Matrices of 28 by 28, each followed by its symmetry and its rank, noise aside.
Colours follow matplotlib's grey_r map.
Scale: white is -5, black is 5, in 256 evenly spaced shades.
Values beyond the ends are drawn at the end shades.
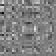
no symmetry, rank three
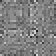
symmetric, rank four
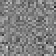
no symmetry, rank four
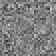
no symmetry, rank six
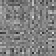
antisymmetric, rank four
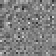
antisymmetric, rank six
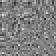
antisymmetric, rank six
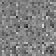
symmetric, rank four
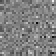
no symmetry, rank four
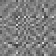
symmetric, rank three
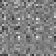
no symmetry, rank four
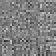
antisymmetric, rank six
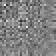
symmetric, rank three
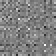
symmetric, rank four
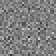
no symmetry, rank six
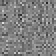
no symmetry, rank six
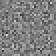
antisymmetric, rank six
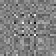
symmetric, rank three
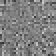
antisymmetric, rank six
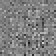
no symmetry, rank six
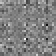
no symmetry, rank three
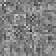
symmetric, rank six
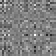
symmetric, rank three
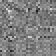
no symmetry, rank four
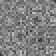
symmetric, rank six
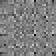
no symmetry, rank three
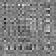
antisymmetric, rank four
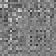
symmetric, rank four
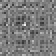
symmetric, rank three
